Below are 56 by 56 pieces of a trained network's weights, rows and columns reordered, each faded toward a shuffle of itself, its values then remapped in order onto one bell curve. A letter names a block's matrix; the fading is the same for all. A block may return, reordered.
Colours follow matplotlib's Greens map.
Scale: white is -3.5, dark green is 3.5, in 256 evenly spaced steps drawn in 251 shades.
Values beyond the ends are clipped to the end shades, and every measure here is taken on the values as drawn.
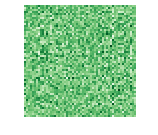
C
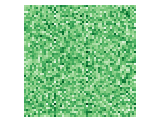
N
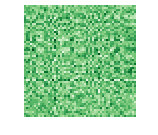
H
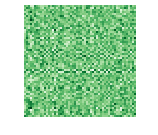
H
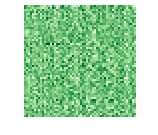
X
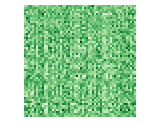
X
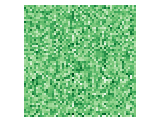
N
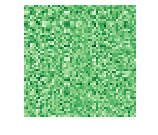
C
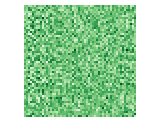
C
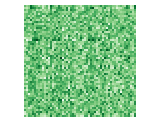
X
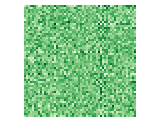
N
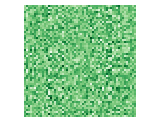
C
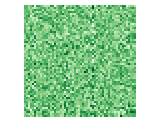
C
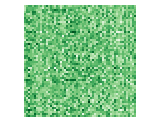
X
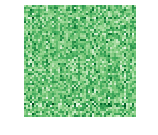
N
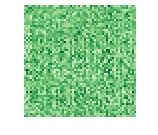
X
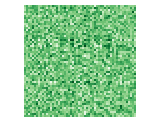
N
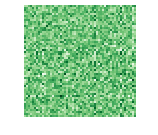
N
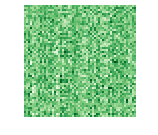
X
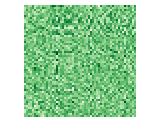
C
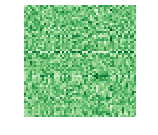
H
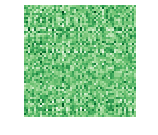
H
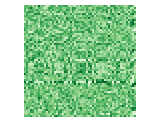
H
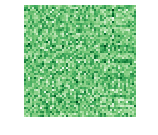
C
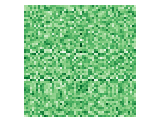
H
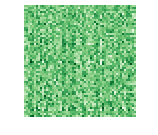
X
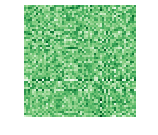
H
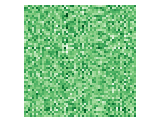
C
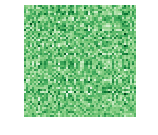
H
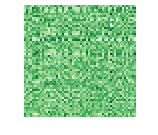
H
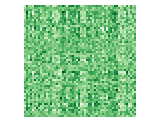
X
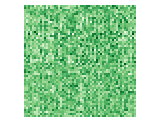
X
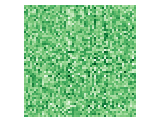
N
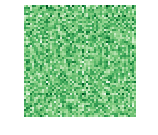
N
